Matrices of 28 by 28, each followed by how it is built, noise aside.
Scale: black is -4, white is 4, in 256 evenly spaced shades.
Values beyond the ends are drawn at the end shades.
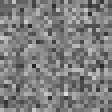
blocks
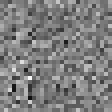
low rank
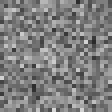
repeating rows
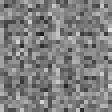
blocks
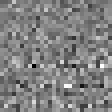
uneven rows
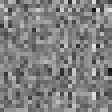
low rank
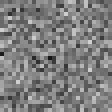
blocks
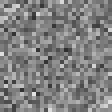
Hankel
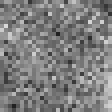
smooth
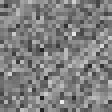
Hankel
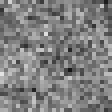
smooth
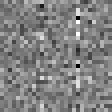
uneven columns
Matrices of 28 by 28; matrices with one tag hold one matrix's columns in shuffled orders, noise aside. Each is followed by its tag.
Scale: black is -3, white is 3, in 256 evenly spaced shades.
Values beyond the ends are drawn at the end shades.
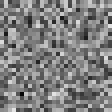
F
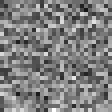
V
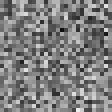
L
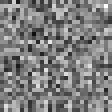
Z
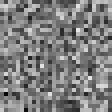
Z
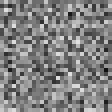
V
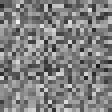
V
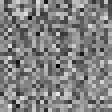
L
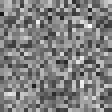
F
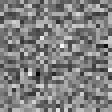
V
